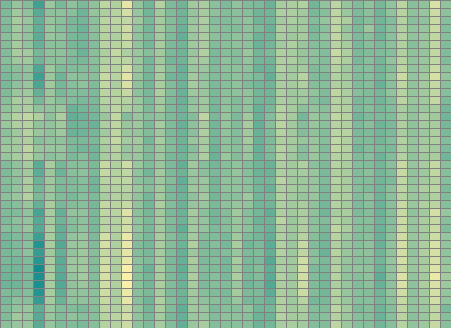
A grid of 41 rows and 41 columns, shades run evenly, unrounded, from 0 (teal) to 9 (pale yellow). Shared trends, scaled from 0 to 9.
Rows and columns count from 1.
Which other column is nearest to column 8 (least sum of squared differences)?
7
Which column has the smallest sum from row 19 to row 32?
4
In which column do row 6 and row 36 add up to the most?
12
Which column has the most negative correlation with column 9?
29
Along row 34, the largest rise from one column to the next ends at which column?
5
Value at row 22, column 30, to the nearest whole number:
4
